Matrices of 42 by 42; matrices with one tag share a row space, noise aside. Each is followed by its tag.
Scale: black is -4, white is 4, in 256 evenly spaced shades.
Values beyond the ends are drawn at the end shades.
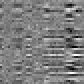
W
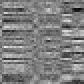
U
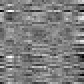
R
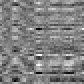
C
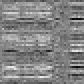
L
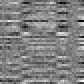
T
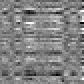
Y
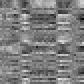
T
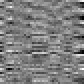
R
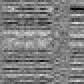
L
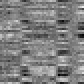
T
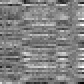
T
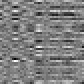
C
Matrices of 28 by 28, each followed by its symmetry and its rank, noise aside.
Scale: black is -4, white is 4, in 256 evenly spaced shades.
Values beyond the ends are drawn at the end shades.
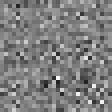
no symmetry, rank six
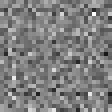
no symmetry, rank seven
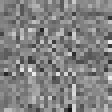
no symmetry, rank six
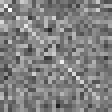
symmetric, rank eight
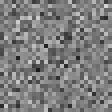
symmetric, rank eight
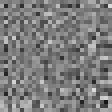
no symmetry, rank six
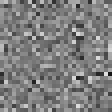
no symmetry, rank six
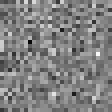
no symmetry, rank eight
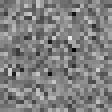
no symmetry, rank eight
